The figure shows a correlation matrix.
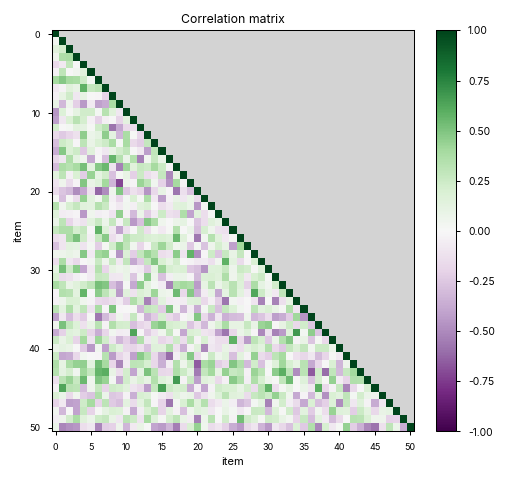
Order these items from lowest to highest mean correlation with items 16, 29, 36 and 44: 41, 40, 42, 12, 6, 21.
41, 12, 42, 21, 6, 40
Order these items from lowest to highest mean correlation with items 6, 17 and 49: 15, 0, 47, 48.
47, 48, 0, 15
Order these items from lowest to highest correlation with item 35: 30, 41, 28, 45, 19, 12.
12, 41, 19, 45, 30, 28
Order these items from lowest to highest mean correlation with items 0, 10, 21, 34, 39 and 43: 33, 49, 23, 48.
23, 49, 48, 33
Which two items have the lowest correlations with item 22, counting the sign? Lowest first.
20, 36
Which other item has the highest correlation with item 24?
29
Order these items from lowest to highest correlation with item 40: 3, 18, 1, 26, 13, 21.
21, 18, 13, 26, 3, 1
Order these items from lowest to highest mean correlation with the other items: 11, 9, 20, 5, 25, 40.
20, 9, 11, 40, 5, 25
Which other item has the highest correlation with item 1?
45
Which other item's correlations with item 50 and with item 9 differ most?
19
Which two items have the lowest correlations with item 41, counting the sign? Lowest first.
16, 45
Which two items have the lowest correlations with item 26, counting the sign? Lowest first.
20, 50
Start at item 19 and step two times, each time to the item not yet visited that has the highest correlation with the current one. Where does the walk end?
33
